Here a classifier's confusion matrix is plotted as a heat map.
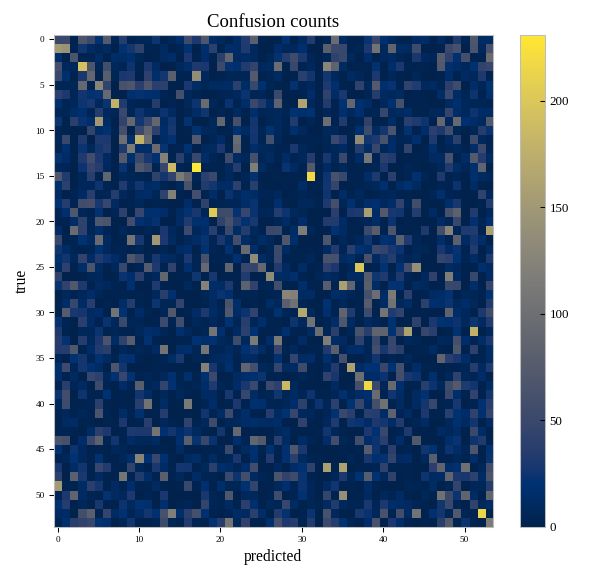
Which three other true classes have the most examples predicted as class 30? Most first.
7, 21, 36
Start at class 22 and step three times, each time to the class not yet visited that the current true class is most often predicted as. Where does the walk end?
5
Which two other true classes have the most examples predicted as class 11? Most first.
40, 10
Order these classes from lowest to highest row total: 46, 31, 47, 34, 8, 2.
8, 46, 31, 2, 34, 47
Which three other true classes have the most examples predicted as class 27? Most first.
33, 3, 7
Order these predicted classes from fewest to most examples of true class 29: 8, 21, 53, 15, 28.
8, 53, 15, 21, 28
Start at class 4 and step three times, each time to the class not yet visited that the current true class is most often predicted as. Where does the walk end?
24
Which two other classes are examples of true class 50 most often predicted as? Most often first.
35, 47
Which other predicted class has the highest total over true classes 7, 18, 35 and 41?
30
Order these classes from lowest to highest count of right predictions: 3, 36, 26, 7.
26, 36, 7, 3
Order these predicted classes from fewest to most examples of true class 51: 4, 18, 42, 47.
4, 42, 47, 18
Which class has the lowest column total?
32
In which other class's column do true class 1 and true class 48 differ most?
0
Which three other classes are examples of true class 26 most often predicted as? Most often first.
48, 13, 38
